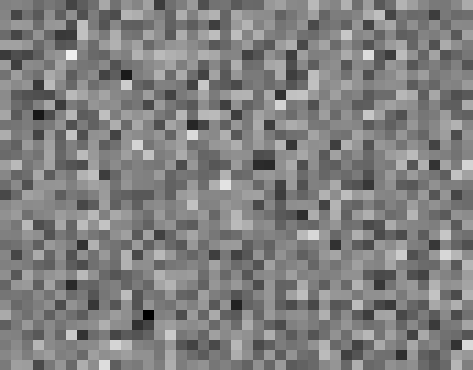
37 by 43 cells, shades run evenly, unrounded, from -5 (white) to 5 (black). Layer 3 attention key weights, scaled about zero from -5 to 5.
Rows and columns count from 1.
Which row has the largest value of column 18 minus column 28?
13
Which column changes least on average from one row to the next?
39
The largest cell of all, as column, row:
14, 32
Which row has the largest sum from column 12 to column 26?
17
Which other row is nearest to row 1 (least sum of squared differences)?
27
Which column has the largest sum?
4
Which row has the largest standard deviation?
6
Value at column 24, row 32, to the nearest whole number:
1
